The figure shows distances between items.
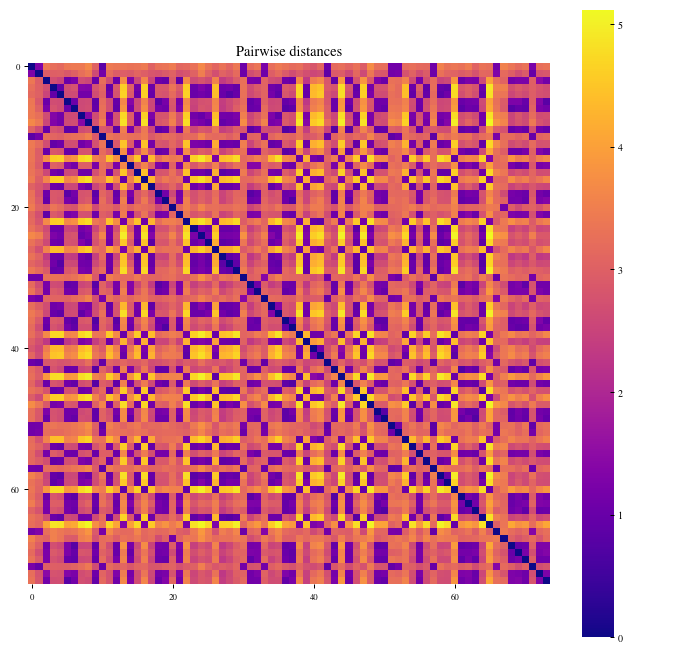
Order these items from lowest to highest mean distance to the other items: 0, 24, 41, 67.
24, 0, 67, 41
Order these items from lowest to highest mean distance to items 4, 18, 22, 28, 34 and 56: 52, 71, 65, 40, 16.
71, 52, 40, 16, 65
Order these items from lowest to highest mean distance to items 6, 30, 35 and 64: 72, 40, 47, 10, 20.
72, 10, 20, 40, 47
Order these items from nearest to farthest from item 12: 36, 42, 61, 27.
36, 61, 27, 42
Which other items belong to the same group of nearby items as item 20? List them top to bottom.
67
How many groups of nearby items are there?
5
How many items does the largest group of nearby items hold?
26
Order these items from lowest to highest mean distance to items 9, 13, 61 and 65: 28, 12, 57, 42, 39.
12, 42, 57, 39, 28
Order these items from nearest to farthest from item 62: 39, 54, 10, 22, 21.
21, 39, 54, 10, 22
